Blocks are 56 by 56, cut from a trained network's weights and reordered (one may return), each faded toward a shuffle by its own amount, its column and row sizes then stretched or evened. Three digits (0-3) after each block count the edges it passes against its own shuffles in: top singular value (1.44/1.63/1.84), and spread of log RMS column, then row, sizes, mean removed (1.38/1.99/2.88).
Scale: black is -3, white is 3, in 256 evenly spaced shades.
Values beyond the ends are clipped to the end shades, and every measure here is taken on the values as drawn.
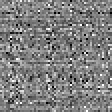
1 2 1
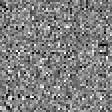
1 1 2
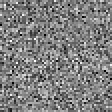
1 0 0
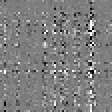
2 3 2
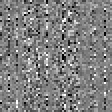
0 3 0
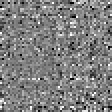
0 2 2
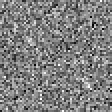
0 0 0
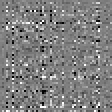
0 3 3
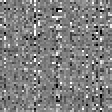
0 3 1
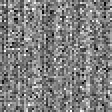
2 0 0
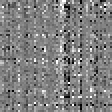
2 3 2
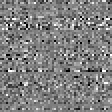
0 1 3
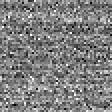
1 0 0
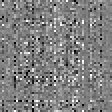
1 3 2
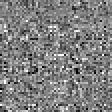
2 1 2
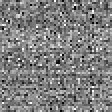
0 1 0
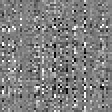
2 3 2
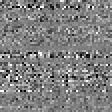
0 1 3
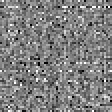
0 0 2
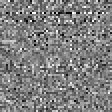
2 0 2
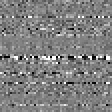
3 0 3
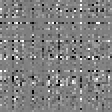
1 3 3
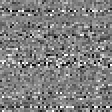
0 0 3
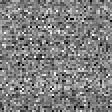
0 0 1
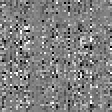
1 3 2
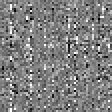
0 3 1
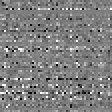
0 1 3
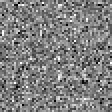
0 1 1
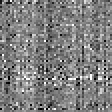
3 0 3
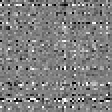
2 2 3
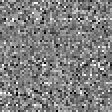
1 0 2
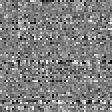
1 1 3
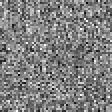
2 0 0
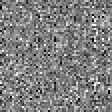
0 2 1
